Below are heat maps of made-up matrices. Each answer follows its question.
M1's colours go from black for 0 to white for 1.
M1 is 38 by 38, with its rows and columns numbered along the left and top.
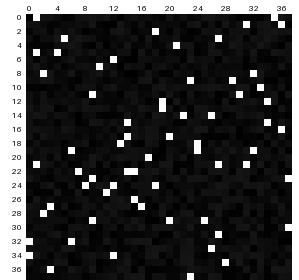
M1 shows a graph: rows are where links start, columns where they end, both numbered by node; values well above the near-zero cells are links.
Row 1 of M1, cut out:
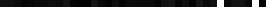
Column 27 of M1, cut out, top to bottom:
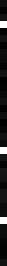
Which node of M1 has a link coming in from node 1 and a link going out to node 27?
node 31
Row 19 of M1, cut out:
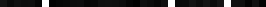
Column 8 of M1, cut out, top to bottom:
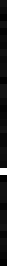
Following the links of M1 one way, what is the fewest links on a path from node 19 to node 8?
2
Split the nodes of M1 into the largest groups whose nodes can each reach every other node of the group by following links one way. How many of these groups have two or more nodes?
5
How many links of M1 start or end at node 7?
2
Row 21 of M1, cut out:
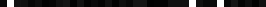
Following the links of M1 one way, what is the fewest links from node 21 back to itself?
5
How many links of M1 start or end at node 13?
2
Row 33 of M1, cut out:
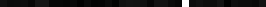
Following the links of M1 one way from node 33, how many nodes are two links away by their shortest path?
1
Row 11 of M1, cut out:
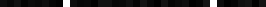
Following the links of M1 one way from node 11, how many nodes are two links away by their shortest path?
3
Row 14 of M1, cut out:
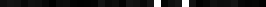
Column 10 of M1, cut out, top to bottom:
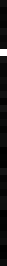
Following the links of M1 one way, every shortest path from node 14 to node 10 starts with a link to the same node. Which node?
node 22
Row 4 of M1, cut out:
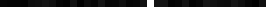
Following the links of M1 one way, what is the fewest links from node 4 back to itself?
5
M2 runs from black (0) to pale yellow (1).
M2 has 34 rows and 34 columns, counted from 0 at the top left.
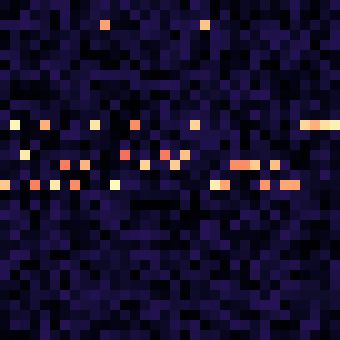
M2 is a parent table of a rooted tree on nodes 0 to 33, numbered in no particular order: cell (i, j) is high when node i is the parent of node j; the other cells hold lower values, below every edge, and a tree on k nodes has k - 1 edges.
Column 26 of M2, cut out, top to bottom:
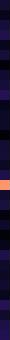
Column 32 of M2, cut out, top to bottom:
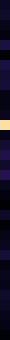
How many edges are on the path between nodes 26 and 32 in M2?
4
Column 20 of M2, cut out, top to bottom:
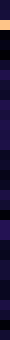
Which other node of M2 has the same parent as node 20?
10
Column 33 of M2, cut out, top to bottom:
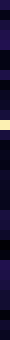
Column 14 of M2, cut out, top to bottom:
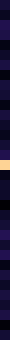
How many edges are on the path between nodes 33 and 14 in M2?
4
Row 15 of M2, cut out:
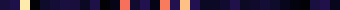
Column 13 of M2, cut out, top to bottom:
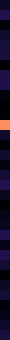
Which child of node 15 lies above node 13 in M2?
12
